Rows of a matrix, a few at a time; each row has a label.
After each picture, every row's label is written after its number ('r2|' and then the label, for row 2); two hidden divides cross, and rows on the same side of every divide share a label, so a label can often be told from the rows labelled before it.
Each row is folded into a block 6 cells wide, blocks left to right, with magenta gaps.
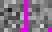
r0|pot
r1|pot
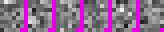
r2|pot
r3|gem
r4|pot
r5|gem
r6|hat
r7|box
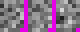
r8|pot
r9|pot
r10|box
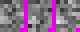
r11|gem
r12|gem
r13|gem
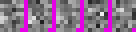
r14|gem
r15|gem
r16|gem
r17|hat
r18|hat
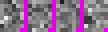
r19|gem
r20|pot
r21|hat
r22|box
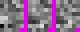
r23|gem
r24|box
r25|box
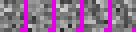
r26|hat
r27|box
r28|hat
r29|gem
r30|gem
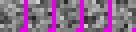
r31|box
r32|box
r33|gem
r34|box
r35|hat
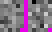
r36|box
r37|hat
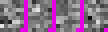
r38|box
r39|hat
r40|gem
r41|box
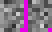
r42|hat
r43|pot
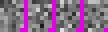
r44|gem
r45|hat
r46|pot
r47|pot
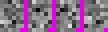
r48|gem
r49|pot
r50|pot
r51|gem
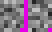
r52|pot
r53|hat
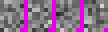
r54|pot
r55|hat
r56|pot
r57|gem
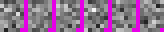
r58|hat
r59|hat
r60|hat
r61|hat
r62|pot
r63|box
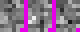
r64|gem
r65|gem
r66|gem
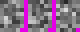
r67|gem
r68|gem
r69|hat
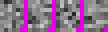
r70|hat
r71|box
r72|pot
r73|box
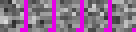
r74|gem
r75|gem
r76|hat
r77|hat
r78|box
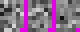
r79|pot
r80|hat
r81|box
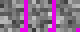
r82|gem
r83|gem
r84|gem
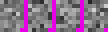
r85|hat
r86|hat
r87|box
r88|hat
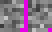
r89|gem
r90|pot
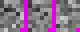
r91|pot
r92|pot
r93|gem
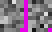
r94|gem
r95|hat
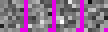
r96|gem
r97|box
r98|gem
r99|hat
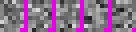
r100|gem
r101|hat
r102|hat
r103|box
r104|pot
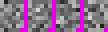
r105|hat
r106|hat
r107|gem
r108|pot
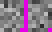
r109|hat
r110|hat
